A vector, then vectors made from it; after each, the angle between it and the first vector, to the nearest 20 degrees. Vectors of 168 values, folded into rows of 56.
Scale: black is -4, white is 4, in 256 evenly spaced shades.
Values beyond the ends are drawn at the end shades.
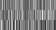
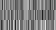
160 degrees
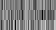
160 degrees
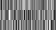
80 degrees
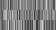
100 degrees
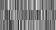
100 degrees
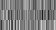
160 degrees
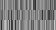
140 degrees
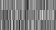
40 degrees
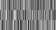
100 degrees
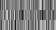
140 degrees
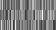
40 degrees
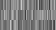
80 degrees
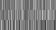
20 degrees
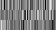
80 degrees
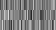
100 degrees
